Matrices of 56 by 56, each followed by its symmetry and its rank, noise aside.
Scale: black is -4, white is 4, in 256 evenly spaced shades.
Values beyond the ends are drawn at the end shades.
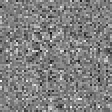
antisymmetric, rank eight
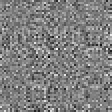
antisymmetric, rank six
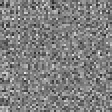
no symmetry, rank six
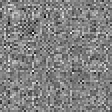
symmetric, rank six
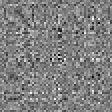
no symmetry, rank six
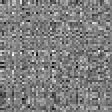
no symmetry, rank six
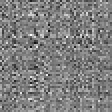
antisymmetric, rank six
